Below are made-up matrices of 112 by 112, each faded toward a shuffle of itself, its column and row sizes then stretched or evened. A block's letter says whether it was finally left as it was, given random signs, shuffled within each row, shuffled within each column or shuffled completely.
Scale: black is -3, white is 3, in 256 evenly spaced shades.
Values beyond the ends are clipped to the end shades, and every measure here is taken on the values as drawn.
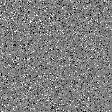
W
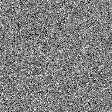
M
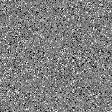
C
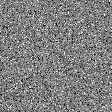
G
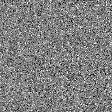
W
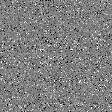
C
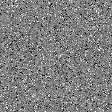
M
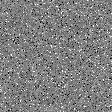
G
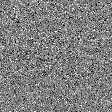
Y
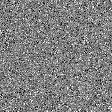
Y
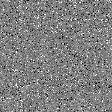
W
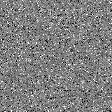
Y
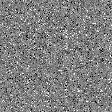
W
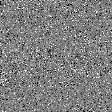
C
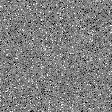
M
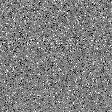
Y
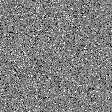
G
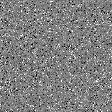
C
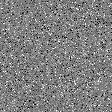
G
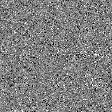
W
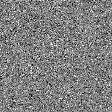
W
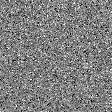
G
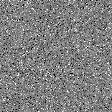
Y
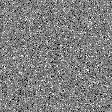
Y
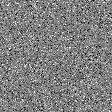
G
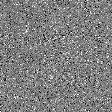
W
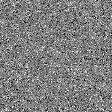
W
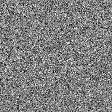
Y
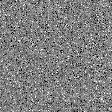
M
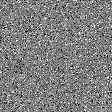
Y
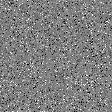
M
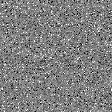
C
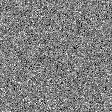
G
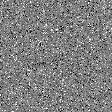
M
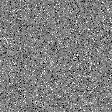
M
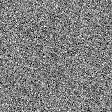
G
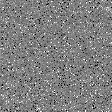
C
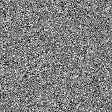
M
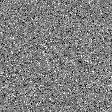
Y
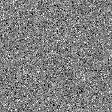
M
